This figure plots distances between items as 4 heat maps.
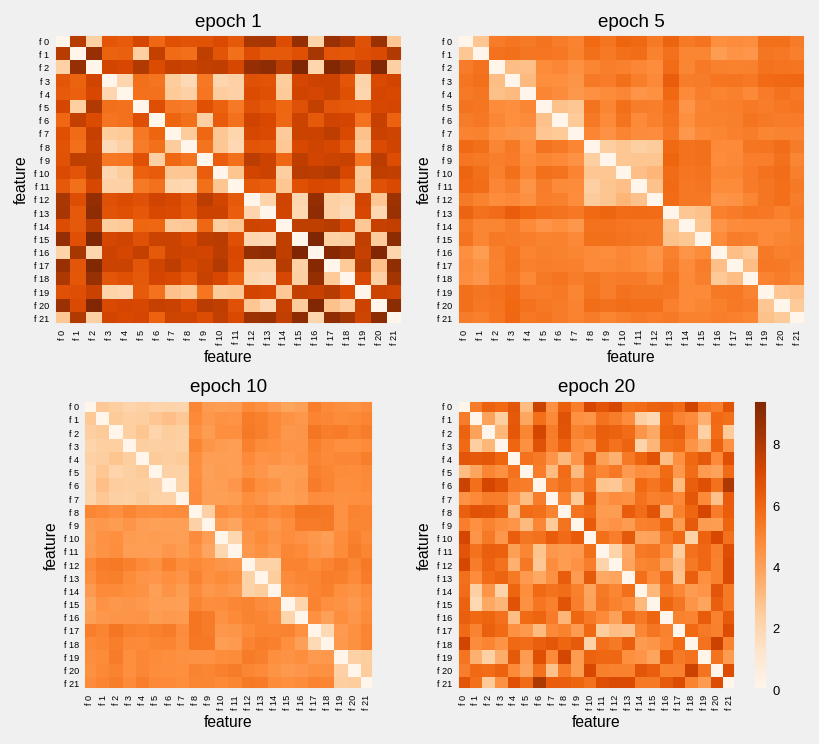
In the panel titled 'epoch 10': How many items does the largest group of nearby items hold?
8
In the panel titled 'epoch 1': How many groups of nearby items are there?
5
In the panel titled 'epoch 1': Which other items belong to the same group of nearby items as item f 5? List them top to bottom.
f 1
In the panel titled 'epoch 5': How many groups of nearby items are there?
7
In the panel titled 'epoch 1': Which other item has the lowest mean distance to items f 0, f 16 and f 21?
f 2
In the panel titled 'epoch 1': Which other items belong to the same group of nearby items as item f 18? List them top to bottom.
f 12, f 13, f 15, f 17, f 20
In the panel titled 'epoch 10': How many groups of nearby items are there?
7
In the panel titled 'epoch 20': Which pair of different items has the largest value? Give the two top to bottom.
f 6, f 21
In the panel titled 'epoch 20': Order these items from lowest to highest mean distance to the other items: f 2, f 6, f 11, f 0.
f 11, f 2, f 6, f 0
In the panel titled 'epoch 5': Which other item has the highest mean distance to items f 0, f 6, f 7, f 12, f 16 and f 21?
f 13
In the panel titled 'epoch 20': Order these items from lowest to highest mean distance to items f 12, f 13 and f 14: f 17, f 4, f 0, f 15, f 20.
f 17, f 15, f 4, f 20, f 0
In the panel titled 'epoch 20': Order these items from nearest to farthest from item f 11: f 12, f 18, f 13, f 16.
f 12, f 13, f 16, f 18
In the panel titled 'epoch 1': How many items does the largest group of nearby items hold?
8
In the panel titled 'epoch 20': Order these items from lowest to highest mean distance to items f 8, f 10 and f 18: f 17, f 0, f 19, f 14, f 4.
f 14, f 4, f 17, f 19, f 0
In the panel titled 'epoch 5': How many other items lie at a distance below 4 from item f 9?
4
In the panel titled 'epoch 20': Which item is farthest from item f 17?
f 21
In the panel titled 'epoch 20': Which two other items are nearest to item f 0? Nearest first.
f 5, f 7
